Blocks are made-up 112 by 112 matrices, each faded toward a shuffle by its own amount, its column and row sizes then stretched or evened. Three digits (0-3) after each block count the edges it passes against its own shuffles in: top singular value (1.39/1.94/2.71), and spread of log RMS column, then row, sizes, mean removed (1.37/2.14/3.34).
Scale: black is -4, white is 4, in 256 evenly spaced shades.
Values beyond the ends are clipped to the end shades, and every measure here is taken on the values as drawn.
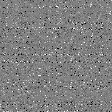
1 1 2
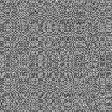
3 0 1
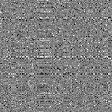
3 0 2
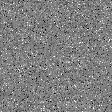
1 0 0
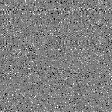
2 0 1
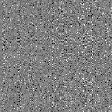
2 2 0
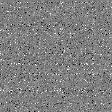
0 1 2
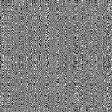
3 3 0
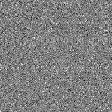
2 0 0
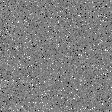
0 0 0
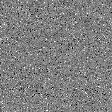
1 0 1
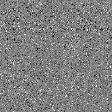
1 1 1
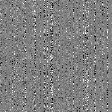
2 3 0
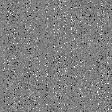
0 2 1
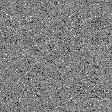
1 0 1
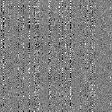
2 3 1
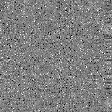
2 1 0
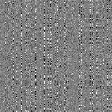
3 3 0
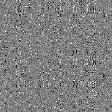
2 2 0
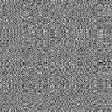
3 0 2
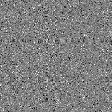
2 1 0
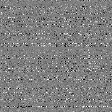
0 1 3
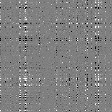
3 3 2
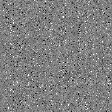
0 2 0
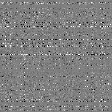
1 2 3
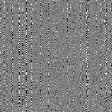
3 3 0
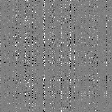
2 3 2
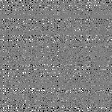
1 2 3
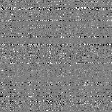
1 2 3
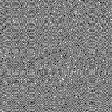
3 0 0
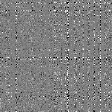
2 3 2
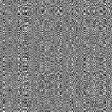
3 3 2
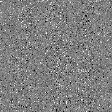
0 2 0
